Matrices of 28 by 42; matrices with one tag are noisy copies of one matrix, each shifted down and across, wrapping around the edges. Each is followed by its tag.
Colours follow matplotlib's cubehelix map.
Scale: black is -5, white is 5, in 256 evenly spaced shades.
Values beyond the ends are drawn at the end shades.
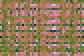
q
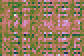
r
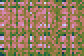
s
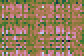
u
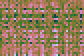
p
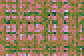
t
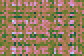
t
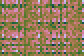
u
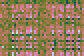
u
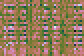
r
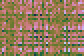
u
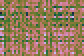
p
